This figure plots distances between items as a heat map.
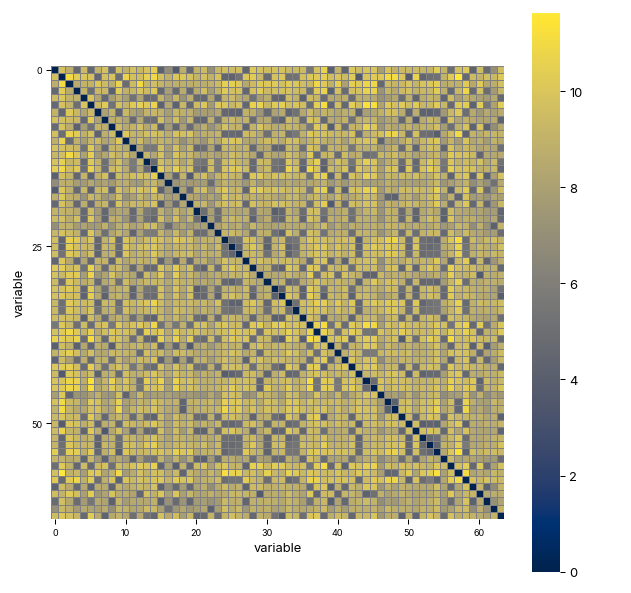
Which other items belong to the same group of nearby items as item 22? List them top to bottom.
16, 62
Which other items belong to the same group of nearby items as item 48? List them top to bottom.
18, 47, 57
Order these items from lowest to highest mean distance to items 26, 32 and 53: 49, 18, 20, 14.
20, 49, 14, 18
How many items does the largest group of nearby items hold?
18
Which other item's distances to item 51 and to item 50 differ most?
1
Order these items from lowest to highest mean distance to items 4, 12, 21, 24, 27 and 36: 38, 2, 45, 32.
32, 38, 45, 2
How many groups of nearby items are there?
7
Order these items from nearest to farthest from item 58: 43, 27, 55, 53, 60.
43, 53, 55, 60, 27
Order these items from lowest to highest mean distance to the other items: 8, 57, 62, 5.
8, 62, 5, 57
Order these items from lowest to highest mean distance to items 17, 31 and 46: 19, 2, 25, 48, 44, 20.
20, 19, 2, 48, 25, 44
